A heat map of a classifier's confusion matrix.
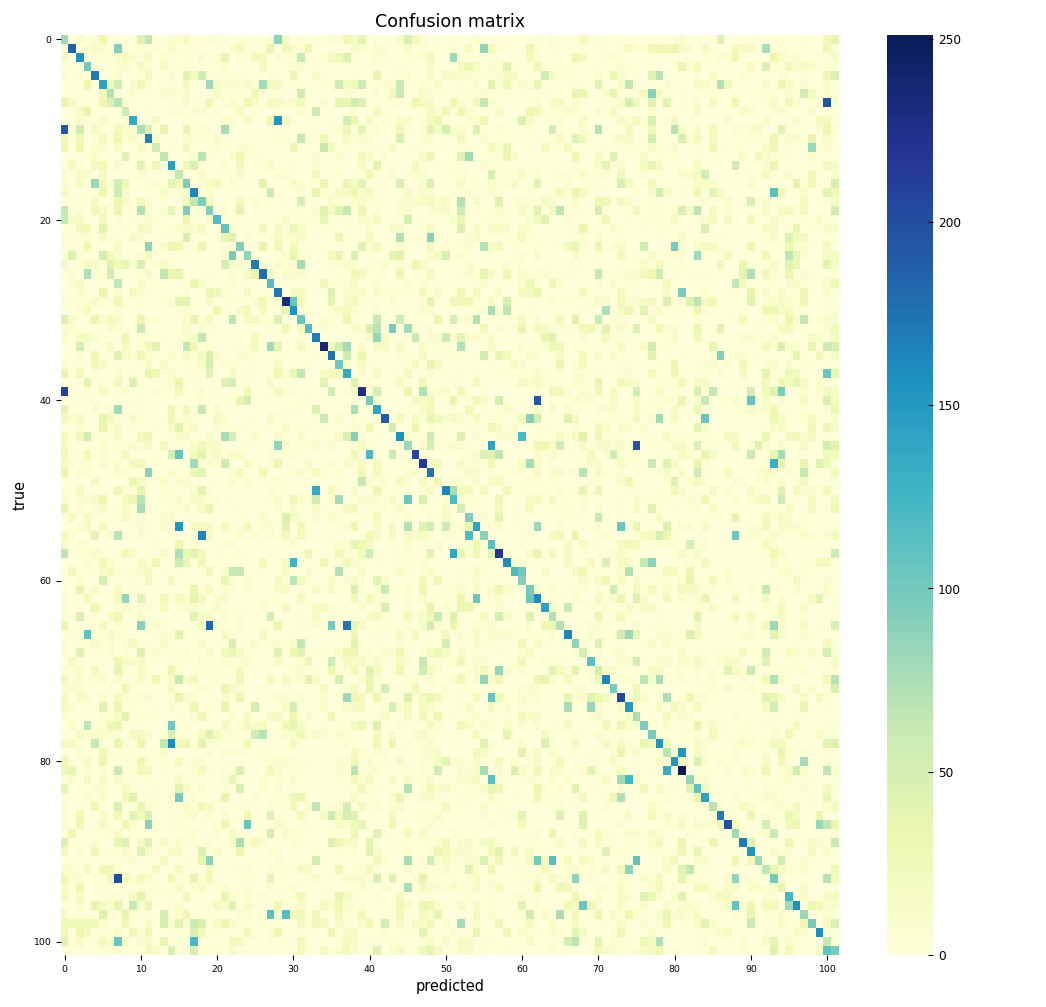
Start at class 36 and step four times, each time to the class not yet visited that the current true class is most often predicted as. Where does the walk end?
78
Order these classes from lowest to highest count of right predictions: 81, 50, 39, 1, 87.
50, 1, 87, 39, 81
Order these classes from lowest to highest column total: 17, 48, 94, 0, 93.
94, 17, 93, 48, 0
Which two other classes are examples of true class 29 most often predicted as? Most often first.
30, 83
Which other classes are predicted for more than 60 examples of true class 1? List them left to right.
7, 55, 92
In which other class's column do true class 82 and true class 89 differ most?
74
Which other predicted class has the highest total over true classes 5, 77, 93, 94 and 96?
7
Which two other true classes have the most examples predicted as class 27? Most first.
97, 34
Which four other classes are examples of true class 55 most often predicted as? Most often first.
18, 53, 88, 7
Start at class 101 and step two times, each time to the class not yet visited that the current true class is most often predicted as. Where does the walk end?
17
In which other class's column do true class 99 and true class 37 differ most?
100
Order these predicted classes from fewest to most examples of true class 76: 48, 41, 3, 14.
48, 41, 3, 14
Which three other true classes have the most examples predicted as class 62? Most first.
40, 91, 54
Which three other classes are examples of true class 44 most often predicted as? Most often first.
60, 38, 21
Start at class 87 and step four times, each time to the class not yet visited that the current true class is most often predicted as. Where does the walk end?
11
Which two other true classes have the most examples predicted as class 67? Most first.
93, 100
